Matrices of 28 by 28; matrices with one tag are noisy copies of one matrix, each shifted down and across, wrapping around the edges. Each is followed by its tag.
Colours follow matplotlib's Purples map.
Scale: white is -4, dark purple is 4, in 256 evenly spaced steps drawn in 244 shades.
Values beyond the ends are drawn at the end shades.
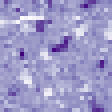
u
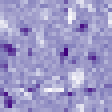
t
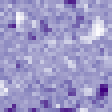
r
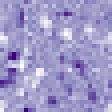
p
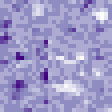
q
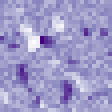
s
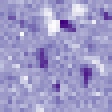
s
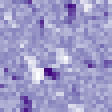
s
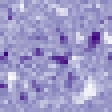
r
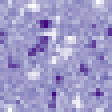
p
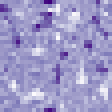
p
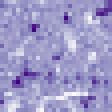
u
